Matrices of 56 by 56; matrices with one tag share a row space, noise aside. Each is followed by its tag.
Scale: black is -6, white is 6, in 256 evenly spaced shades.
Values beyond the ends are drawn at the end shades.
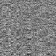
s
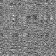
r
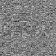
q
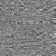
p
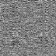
r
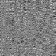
p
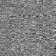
p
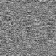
s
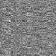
s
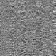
p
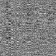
s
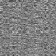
r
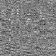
s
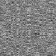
s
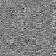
p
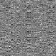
s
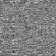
r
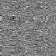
r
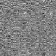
q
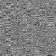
s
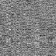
s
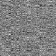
s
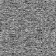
r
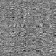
p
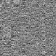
q
